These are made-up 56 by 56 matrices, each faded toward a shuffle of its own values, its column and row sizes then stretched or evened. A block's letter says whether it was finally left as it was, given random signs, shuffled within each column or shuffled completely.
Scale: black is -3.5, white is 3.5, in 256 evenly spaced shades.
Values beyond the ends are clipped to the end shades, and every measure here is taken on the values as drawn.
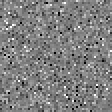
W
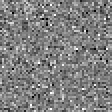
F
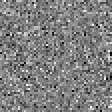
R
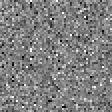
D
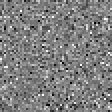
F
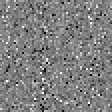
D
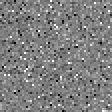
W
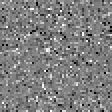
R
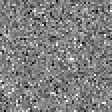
W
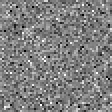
W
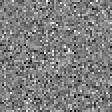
R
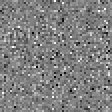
R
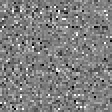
F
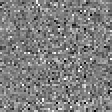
R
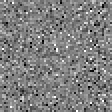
D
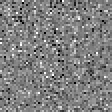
D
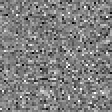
F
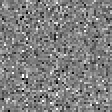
D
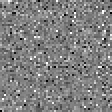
F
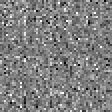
F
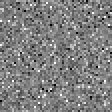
W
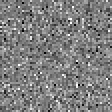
R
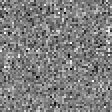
R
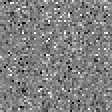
R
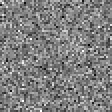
W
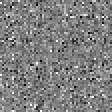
R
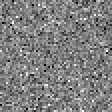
W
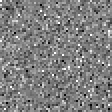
D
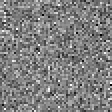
D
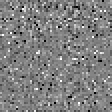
F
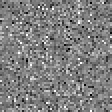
D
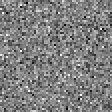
W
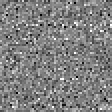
R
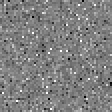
W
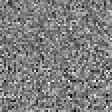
R
